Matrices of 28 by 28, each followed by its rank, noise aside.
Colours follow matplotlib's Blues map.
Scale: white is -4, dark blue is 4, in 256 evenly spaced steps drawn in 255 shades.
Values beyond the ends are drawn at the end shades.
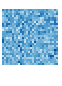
eight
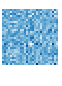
six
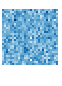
seven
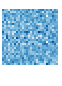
five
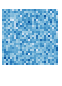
eight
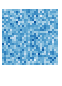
eight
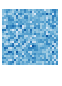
five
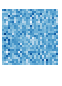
six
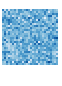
seven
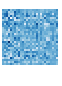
five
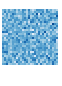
seven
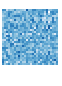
seven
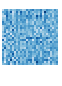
five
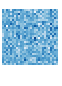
eight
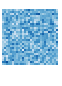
seven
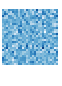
six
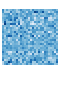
five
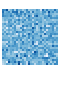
eight
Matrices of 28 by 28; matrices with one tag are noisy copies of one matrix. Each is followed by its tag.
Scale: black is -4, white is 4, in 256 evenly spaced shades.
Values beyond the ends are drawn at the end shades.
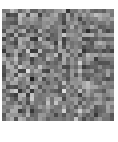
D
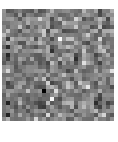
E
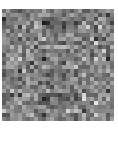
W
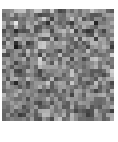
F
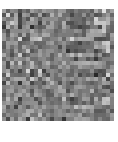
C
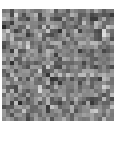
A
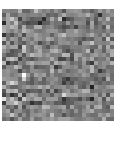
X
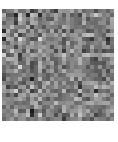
D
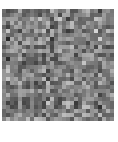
E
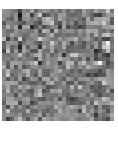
C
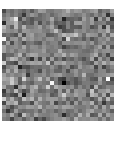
X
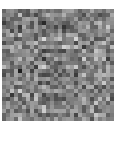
W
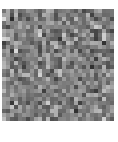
A
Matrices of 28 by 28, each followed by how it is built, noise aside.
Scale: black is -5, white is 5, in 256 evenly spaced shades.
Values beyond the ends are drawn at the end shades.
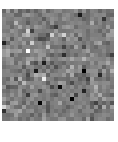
sparse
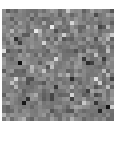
sparse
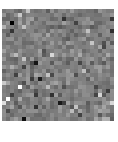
sparse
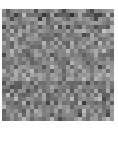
repeating columns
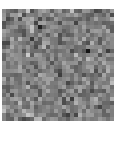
noise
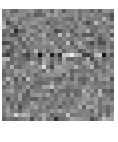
uneven rows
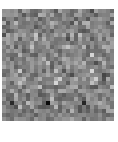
repeating columns
